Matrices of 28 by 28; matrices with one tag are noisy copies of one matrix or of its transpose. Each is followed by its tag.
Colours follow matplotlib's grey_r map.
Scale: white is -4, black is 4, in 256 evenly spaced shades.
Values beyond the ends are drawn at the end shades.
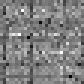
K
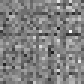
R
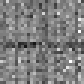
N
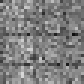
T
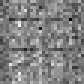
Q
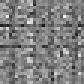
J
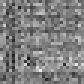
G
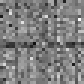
N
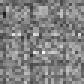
K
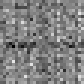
N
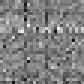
J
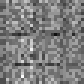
T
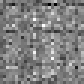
K
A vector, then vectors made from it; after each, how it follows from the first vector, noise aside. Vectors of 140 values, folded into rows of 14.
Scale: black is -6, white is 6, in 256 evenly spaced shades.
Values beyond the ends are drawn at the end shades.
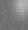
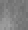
reversed, shrunk.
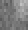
copied.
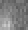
reversed.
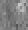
partly zeroed.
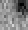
negated, scaled up.
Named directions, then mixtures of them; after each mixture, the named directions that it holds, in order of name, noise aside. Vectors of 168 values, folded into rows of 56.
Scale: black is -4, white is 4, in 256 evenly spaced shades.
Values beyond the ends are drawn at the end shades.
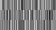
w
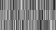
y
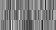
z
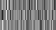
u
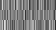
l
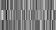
u.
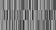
l, w.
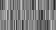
y.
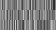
w, y.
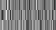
u.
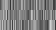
l, y, z.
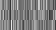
l, w, z.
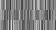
w, z.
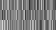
l, u.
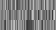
l, u, z.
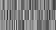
l, w, y.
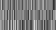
w, y, z.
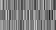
u, w.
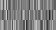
u, w, z.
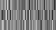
u, w.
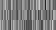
u, z.
